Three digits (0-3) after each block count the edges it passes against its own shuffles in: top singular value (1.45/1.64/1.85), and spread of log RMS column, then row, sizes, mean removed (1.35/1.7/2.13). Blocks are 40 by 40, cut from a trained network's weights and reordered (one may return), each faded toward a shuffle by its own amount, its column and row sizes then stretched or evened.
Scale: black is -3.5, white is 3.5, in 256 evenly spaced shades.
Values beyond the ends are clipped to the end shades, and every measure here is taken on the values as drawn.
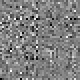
1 3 2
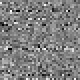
1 0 3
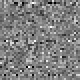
0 1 3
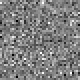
1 2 2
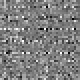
2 1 3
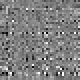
3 3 3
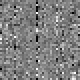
1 3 0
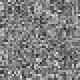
1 0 0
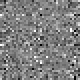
1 2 2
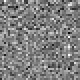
1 1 1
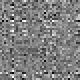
3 3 2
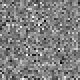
0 0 2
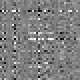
3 3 3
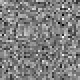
1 1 1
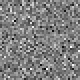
1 0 0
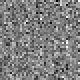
0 2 0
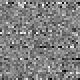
0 0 3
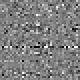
2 2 3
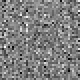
0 2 0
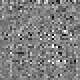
1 2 3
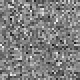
0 1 0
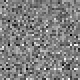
2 0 2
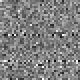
2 0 2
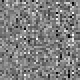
0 3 0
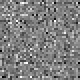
1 1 2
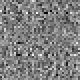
2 0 2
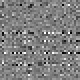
3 2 3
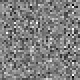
1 2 0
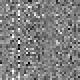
1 3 0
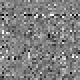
1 3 2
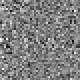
1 1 1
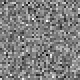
1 1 0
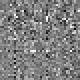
2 3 2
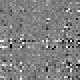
2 3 3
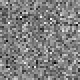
0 0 1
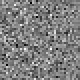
0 1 0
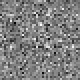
2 2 1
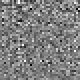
0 1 2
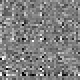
2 2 3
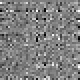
2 3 3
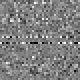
2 0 3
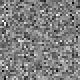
0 1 0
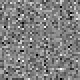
0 2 1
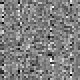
2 3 0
